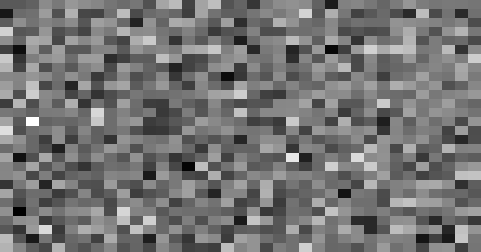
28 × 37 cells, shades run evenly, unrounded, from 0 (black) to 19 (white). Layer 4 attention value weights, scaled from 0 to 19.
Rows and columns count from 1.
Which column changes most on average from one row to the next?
36
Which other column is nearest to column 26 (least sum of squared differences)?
20
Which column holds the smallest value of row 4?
17
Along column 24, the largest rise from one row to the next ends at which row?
28
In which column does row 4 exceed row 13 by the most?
1
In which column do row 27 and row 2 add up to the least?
15
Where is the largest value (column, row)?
3, 14
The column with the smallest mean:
2
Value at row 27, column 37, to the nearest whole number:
9
